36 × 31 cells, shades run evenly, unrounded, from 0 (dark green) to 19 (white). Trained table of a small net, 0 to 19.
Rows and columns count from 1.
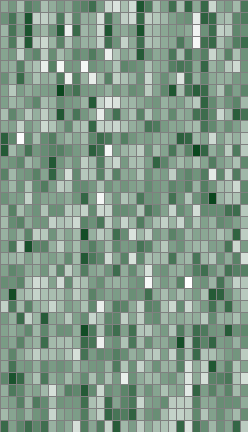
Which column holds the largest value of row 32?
16
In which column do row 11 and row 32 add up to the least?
2
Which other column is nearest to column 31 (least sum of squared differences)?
10
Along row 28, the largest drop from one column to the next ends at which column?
11
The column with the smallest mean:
26
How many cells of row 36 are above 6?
22
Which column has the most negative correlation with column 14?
12
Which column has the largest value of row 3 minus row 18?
29
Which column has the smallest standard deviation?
21
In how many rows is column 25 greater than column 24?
16
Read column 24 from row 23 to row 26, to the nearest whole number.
9 19 11 15
